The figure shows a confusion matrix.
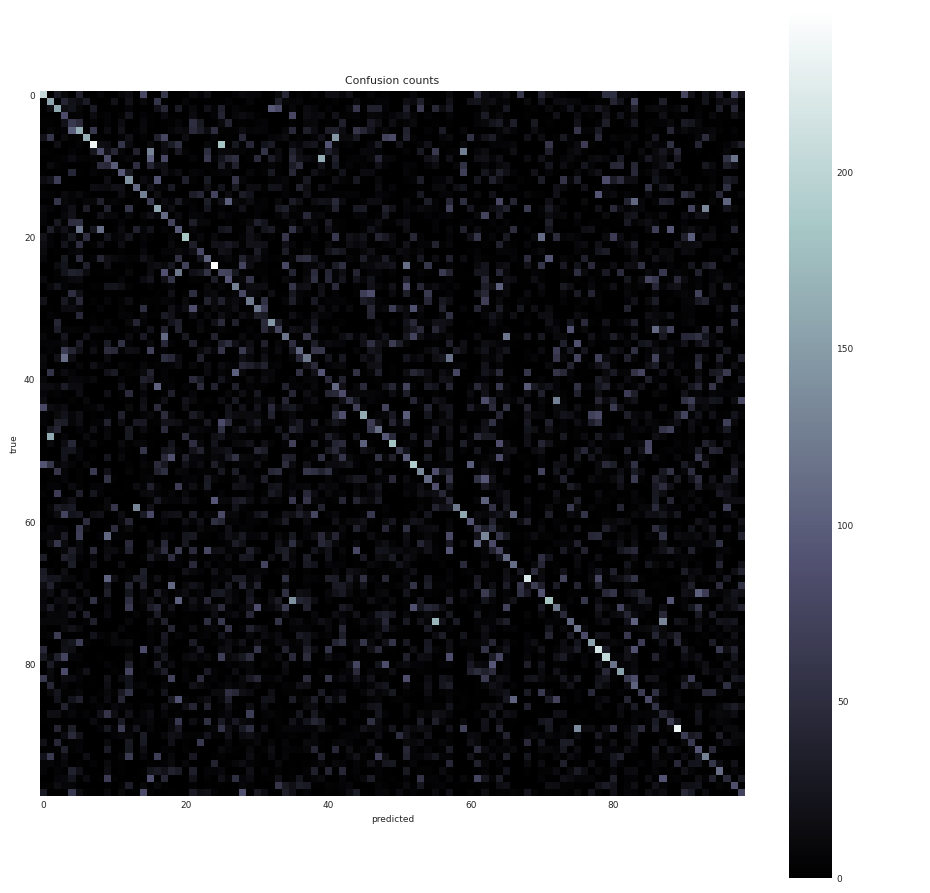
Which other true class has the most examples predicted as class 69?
67
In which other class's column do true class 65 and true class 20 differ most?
91
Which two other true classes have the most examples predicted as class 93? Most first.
16, 70
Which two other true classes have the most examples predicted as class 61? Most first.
63, 96
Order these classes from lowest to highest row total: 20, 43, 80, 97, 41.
97, 80, 43, 20, 41
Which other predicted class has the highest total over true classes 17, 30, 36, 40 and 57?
62
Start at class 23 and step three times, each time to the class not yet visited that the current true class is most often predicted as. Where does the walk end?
75
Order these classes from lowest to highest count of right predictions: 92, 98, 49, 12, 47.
98, 92, 47, 12, 49
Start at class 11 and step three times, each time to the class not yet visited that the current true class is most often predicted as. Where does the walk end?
31
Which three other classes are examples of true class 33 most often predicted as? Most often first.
86, 74, 88
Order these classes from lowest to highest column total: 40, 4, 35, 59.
59, 40, 4, 35
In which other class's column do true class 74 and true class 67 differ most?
55
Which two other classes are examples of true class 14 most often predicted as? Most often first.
78, 24
